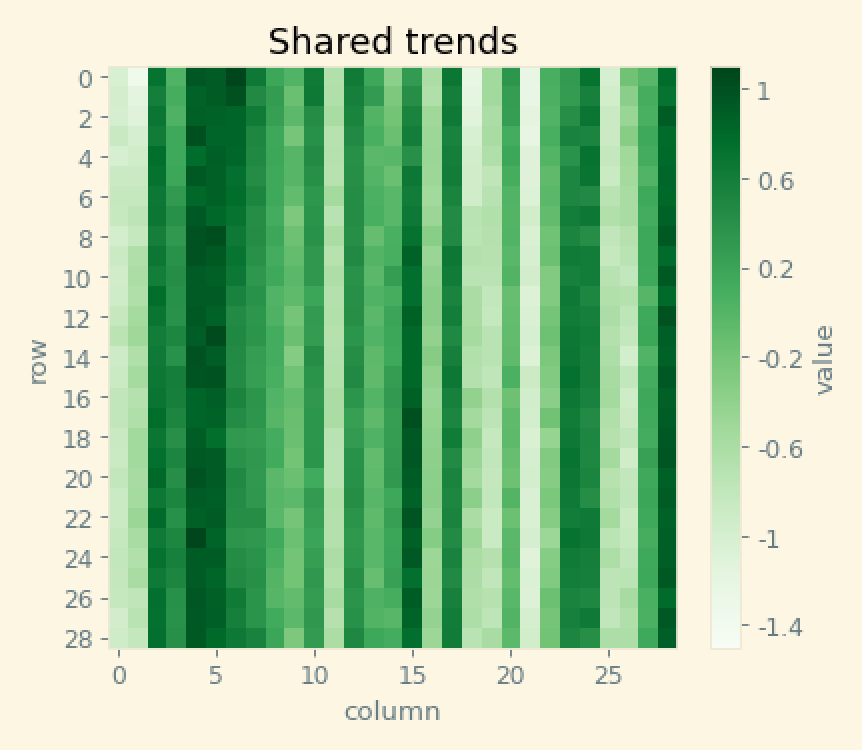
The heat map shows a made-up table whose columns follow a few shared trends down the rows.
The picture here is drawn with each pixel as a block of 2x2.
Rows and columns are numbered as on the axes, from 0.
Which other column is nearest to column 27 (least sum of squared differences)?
8
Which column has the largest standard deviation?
18
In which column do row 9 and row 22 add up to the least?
21
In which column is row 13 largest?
5
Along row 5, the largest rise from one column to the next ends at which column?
2
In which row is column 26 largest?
0
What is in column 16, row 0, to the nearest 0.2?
-0.6
